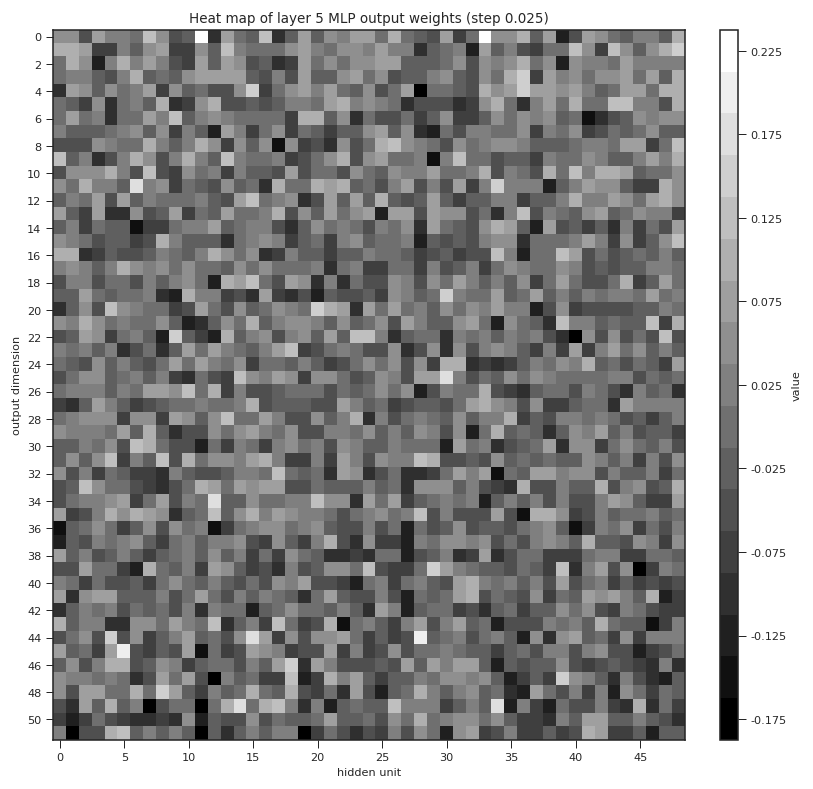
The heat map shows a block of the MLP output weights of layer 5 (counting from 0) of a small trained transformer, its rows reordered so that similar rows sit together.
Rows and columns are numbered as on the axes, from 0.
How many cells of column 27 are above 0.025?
9
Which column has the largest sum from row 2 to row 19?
48
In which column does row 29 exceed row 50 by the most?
7
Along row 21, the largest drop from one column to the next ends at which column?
47
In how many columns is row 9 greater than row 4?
19
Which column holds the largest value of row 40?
32
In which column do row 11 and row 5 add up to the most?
34
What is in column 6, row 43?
0.05
